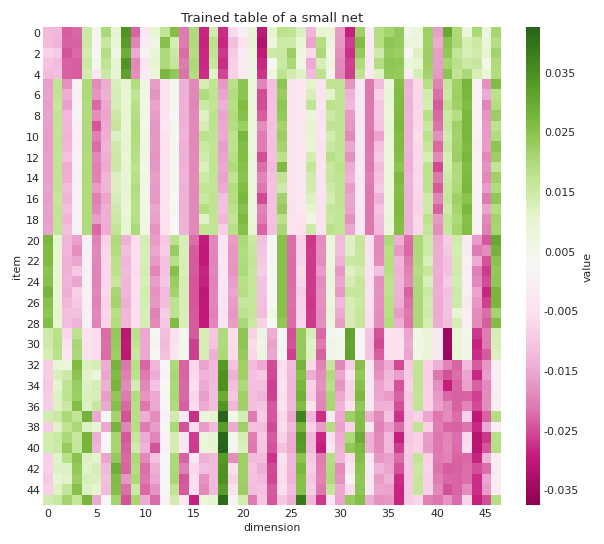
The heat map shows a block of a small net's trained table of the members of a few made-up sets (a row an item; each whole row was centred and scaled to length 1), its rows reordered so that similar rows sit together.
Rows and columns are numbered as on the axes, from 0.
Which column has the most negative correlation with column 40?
4
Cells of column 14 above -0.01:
16
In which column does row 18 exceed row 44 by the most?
36
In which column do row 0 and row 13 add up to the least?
22
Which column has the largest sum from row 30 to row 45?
18
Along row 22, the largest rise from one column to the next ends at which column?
46
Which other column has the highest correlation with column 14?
0
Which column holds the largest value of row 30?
31
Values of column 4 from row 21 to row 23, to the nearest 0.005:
0 0 0
